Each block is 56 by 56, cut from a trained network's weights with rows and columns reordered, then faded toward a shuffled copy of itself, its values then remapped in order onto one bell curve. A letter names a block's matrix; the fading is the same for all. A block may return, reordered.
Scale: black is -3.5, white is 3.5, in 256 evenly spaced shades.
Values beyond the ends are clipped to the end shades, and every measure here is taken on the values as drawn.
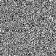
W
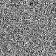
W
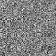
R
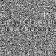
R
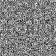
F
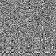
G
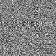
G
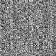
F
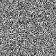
W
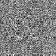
R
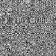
G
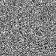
W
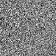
W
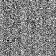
F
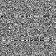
G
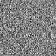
R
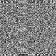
G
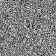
W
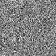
W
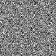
R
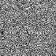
W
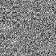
R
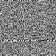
G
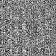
F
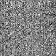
F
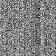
F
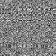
G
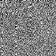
R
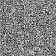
W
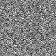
R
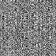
F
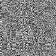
R
